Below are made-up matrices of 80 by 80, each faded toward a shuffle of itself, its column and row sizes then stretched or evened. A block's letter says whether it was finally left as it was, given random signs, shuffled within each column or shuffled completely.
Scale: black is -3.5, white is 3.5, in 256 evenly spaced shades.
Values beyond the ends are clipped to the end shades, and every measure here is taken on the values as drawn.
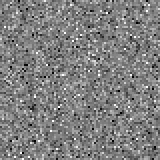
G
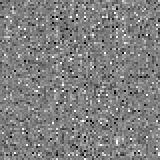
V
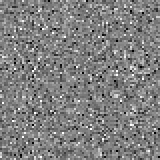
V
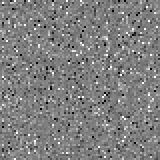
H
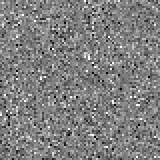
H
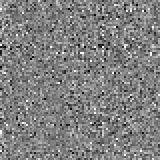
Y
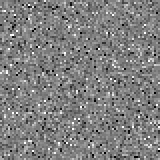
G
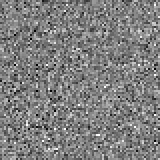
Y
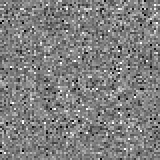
Y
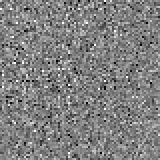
Y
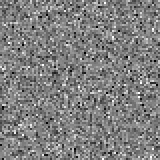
G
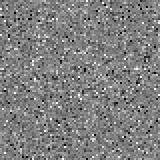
G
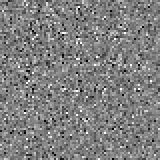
Y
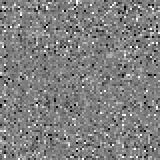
Y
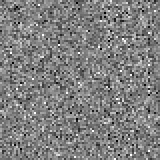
H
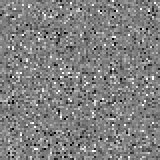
Y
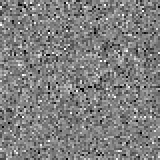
Y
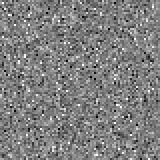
H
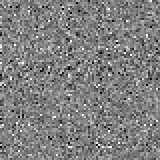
V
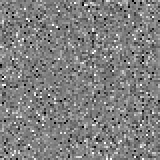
H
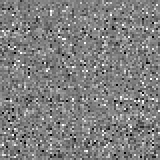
Y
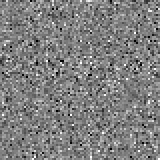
Y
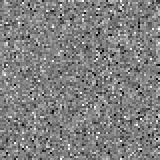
H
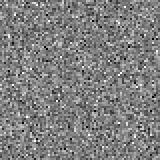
G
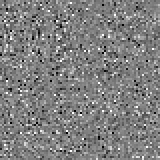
V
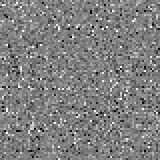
V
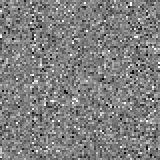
H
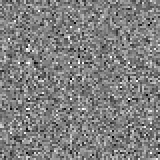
Y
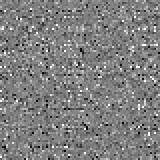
V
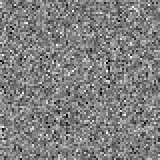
H
